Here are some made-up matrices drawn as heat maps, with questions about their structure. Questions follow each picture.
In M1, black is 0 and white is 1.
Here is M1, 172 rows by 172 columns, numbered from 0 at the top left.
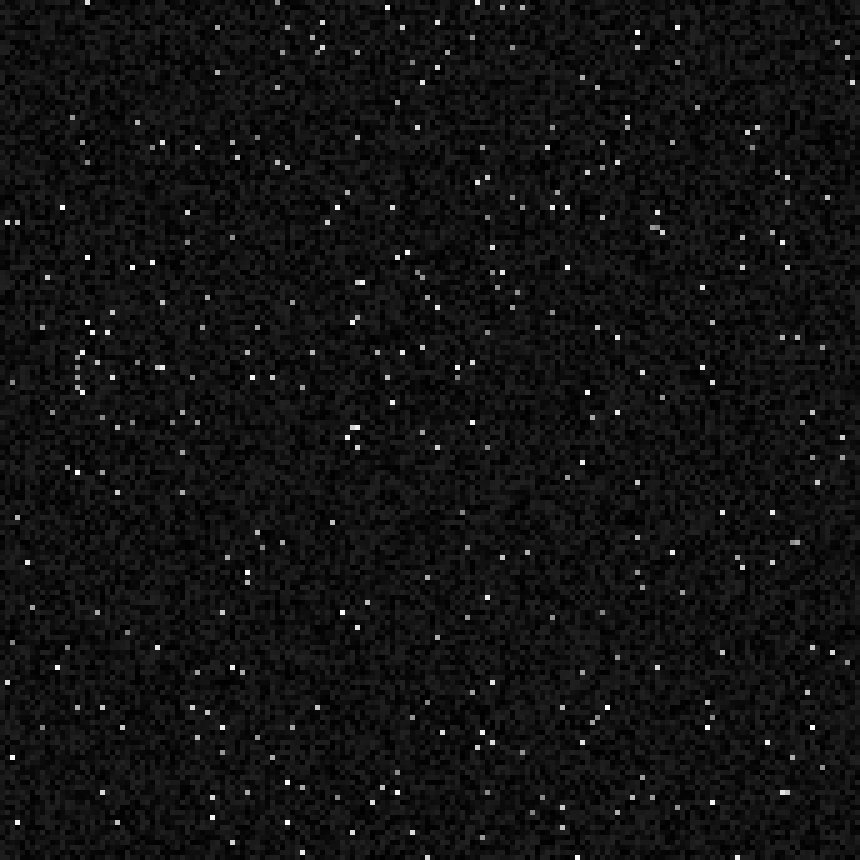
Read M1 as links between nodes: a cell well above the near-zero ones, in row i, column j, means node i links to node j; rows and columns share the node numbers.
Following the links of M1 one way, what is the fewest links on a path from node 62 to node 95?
7
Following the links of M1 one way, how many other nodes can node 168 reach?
5
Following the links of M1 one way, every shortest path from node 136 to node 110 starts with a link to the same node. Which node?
node 1
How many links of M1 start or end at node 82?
7
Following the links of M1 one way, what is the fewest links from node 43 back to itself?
7
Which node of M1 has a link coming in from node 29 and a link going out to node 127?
node 96
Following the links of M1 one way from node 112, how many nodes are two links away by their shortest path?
5
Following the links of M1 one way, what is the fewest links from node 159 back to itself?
2
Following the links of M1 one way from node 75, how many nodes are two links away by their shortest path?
10
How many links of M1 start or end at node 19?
2
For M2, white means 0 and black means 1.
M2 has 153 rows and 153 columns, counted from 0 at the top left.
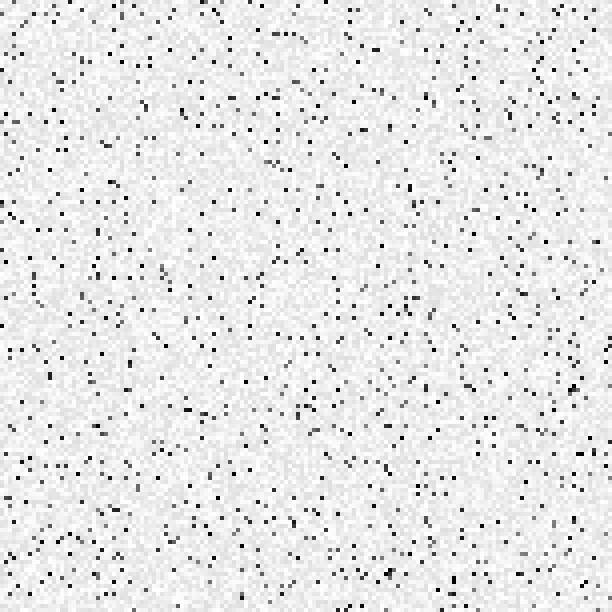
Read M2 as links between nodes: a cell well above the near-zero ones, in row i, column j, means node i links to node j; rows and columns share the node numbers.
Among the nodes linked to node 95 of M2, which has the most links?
node 139
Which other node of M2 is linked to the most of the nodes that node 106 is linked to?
node 143
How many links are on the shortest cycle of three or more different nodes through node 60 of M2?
3
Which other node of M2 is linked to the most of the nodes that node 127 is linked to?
node 134
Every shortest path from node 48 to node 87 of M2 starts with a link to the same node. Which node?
node 14
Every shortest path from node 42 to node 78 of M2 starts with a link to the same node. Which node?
node 113
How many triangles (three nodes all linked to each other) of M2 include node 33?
1
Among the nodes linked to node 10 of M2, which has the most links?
node 145
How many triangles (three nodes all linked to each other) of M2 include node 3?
6
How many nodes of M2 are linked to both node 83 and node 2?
3
